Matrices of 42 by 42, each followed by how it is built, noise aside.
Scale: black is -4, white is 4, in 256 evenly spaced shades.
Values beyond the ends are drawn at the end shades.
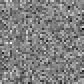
repeating rows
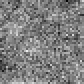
smooth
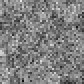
smooth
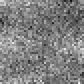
smooth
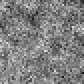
smooth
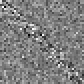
banded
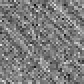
Toeplitz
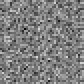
repeating rows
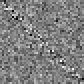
banded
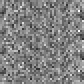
repeating rows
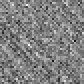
Toeplitz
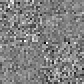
block diagonal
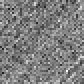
Hankel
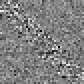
banded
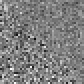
lower triangular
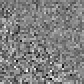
lower triangular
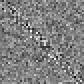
banded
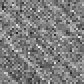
Toeplitz
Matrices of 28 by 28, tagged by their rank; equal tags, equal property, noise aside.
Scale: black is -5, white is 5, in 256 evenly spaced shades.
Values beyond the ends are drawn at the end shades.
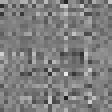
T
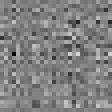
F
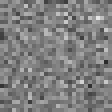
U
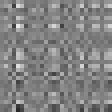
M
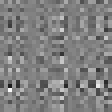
M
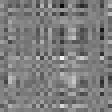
M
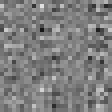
F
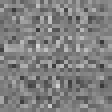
F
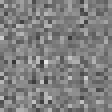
F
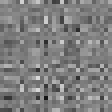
T
